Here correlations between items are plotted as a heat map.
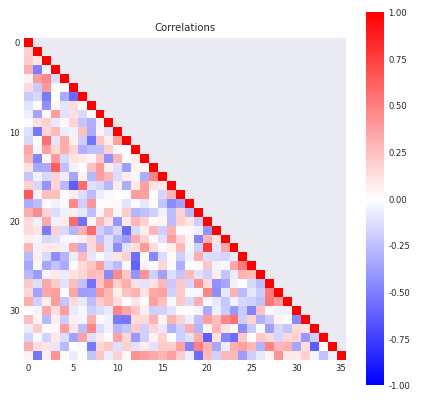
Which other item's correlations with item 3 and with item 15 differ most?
13
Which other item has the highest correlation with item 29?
27
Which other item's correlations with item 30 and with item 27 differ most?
34
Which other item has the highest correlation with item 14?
3
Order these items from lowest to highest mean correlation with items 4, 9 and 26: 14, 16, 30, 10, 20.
16, 14, 20, 10, 30
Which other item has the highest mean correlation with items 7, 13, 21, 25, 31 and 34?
23
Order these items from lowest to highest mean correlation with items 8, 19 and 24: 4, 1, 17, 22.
22, 4, 17, 1
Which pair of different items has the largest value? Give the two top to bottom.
20, 23
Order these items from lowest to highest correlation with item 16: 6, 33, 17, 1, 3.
1, 33, 3, 17, 6
